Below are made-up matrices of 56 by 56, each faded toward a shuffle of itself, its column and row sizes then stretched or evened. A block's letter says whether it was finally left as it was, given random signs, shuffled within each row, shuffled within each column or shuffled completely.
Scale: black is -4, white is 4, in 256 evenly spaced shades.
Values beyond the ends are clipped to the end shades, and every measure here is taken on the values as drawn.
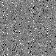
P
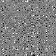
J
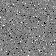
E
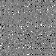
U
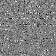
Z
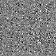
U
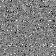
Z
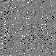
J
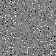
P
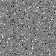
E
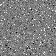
E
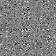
U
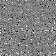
U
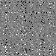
U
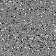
Z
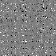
U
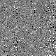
U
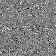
Z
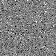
E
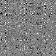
J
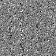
P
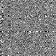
J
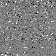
Z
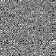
J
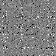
U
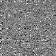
J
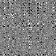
J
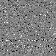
Z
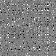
J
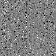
P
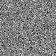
E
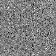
P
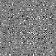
J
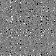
U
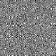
J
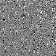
P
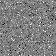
E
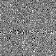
U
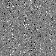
P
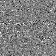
Z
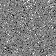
E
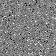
E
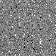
P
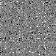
U
